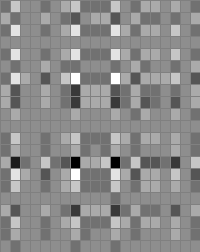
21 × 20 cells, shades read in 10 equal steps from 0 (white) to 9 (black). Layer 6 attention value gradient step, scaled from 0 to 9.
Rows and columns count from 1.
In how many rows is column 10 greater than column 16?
8
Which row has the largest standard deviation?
14
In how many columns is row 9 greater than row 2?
6
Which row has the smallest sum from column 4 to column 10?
7
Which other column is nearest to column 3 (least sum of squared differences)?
17
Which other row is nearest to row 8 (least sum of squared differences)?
18
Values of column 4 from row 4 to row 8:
4 4 4 4 4
